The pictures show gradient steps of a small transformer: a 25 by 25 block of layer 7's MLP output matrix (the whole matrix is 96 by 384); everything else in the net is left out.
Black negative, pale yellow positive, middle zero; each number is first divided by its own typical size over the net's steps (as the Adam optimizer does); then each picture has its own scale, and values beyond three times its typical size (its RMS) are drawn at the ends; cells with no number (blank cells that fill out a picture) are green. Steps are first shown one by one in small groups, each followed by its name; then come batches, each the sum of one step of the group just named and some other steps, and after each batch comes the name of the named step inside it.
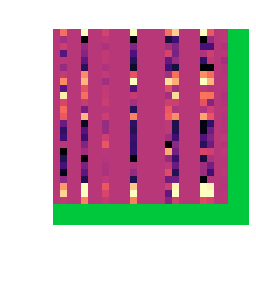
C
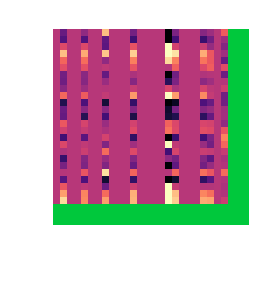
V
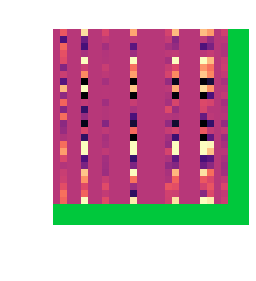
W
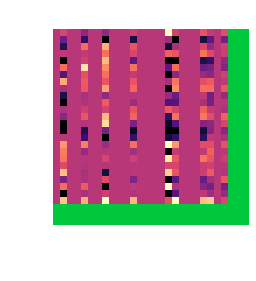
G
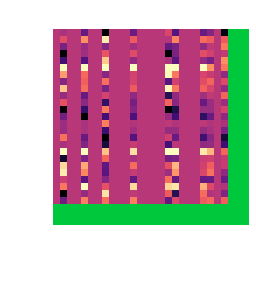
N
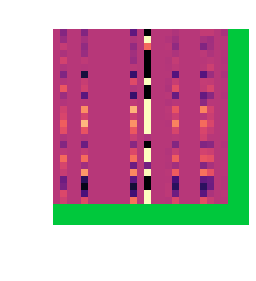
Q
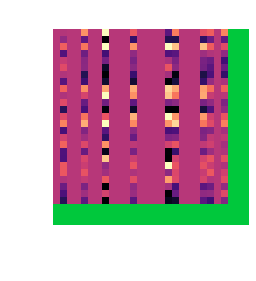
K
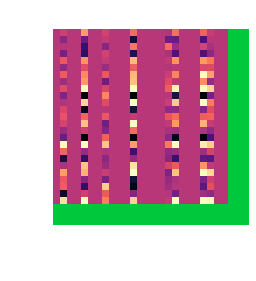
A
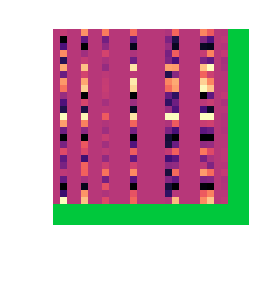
A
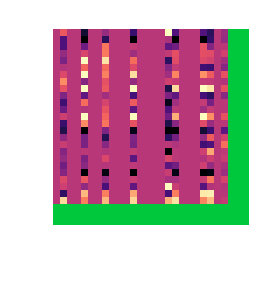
G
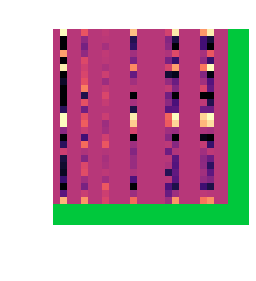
A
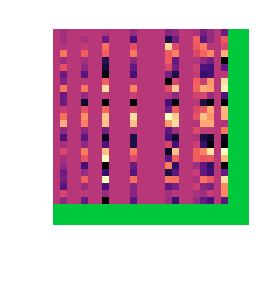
K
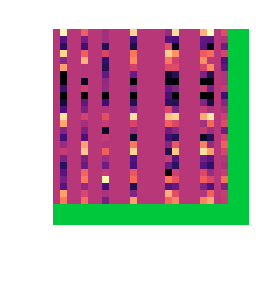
W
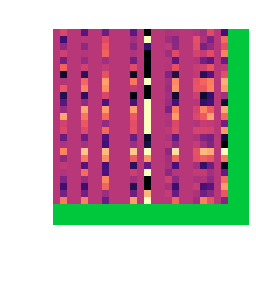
Q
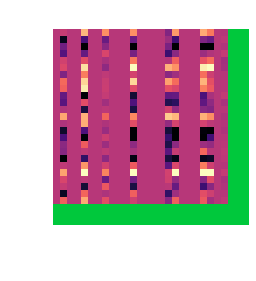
A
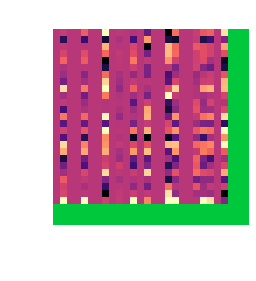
V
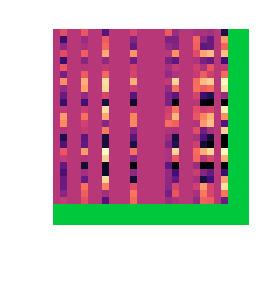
C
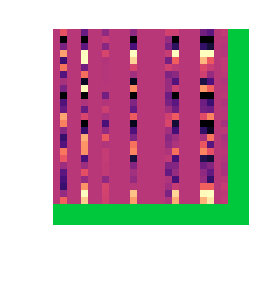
W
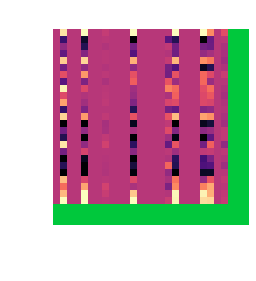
C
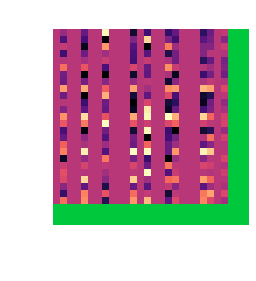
K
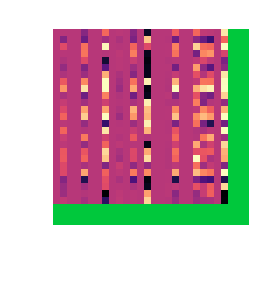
Q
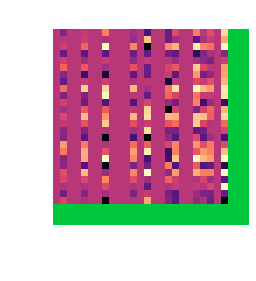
K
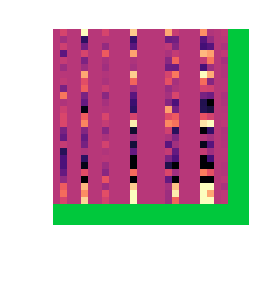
C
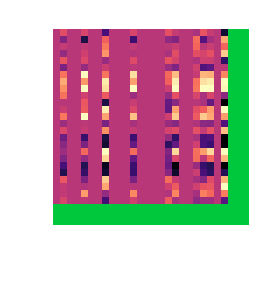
C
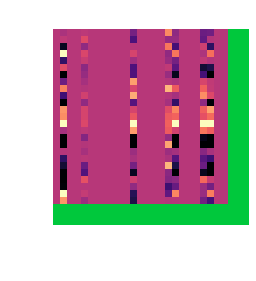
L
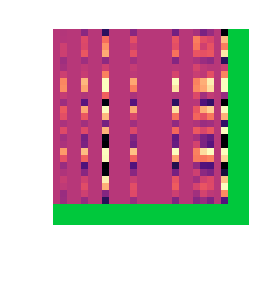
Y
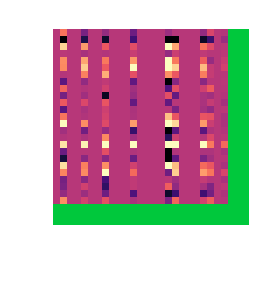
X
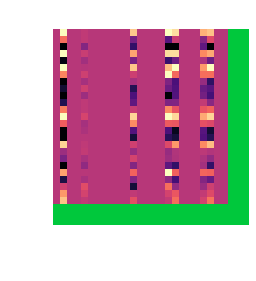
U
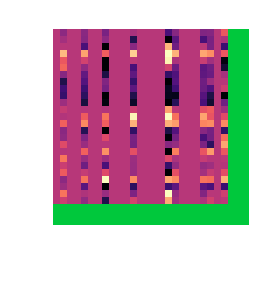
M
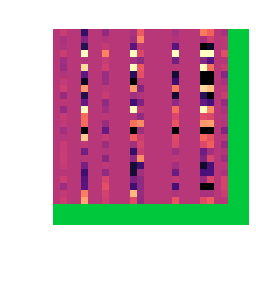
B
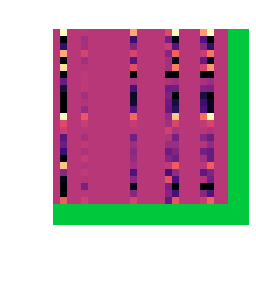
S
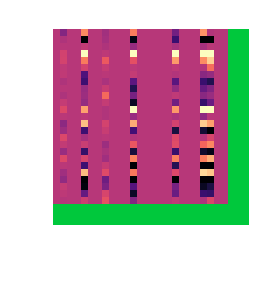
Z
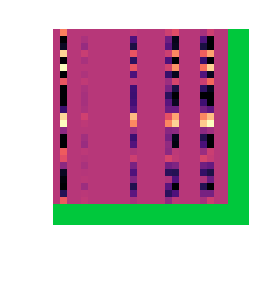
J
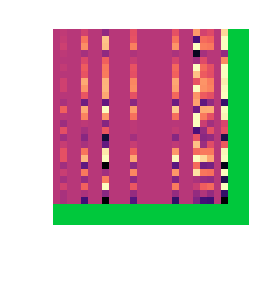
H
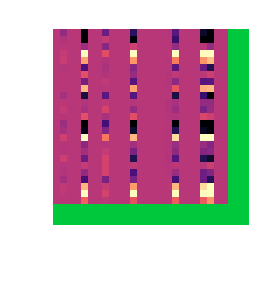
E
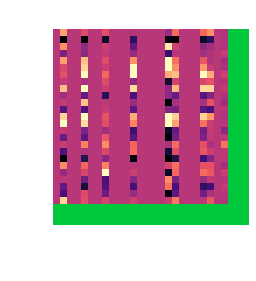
X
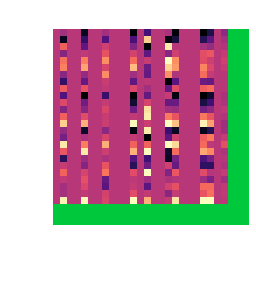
X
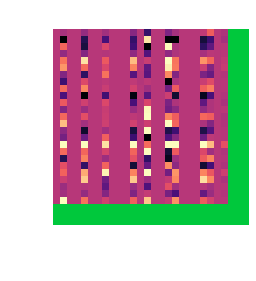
X
